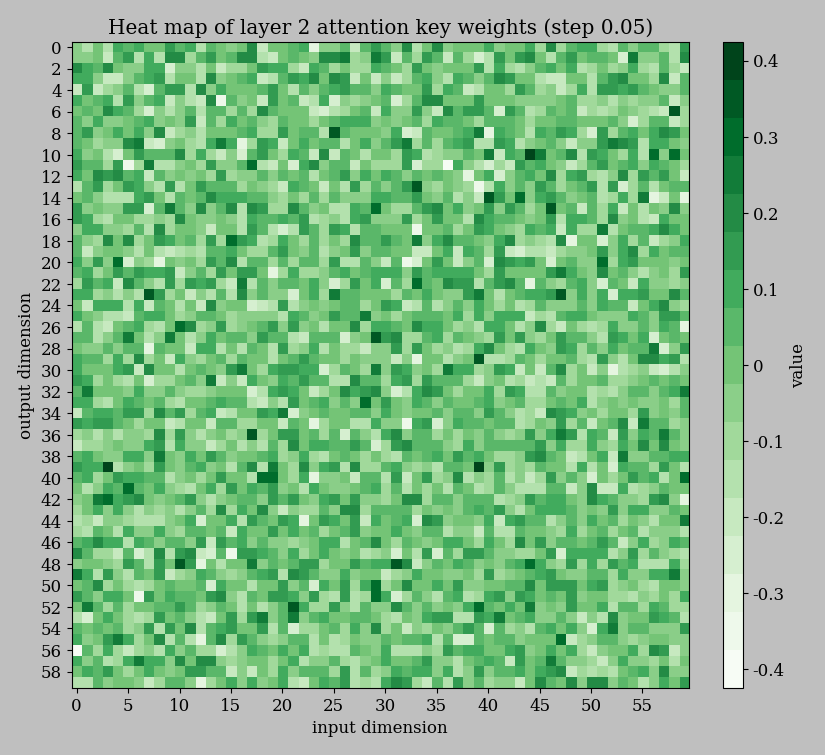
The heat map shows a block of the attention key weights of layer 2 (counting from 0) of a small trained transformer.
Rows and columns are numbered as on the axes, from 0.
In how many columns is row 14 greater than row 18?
25
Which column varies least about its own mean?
49
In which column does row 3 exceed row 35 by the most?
23
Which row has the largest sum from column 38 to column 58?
10
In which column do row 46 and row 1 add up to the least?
53
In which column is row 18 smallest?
48
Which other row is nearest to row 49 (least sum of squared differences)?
38
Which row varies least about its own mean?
7
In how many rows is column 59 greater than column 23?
26
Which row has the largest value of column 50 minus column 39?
13
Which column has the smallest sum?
12
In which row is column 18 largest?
40
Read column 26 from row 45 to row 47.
0.05 -0.15 -0.05
